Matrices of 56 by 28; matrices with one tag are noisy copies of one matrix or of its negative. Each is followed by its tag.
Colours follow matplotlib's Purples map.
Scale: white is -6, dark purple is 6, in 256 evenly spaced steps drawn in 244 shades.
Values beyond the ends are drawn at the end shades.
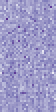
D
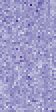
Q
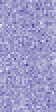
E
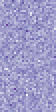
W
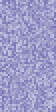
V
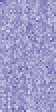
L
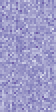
V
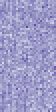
V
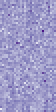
Q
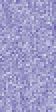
E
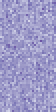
E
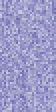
E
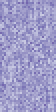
D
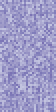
D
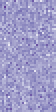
E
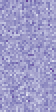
Q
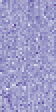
V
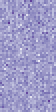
V
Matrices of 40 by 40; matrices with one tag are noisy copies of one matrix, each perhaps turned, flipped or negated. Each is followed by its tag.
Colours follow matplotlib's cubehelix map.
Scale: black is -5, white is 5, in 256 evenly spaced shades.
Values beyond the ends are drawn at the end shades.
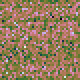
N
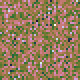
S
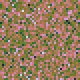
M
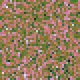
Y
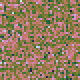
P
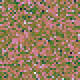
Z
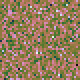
M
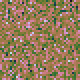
Y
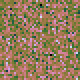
S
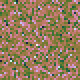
M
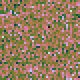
P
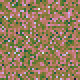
M
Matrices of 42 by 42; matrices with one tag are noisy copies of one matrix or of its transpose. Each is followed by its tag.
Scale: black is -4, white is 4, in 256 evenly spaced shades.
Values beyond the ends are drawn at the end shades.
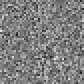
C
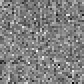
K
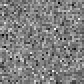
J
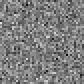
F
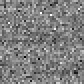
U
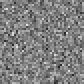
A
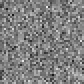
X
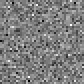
A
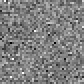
K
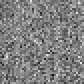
X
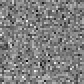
C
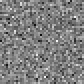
A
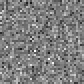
F
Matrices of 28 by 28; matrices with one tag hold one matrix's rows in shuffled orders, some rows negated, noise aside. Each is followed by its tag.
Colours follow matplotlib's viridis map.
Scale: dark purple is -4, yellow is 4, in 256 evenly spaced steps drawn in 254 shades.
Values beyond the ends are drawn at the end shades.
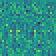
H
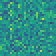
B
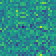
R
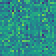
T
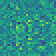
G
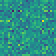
T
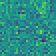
R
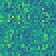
T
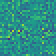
T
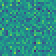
H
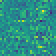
R
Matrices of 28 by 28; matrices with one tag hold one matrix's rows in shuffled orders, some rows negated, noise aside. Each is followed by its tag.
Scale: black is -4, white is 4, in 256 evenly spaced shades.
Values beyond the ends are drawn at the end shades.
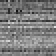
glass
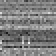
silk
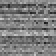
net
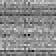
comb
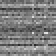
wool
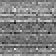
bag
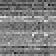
wool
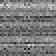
comb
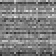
bag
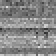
net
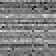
wool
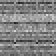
bag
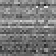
net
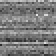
net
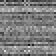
comb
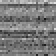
net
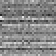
silk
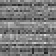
wool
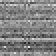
comb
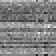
net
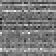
silk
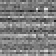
net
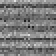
comb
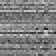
net
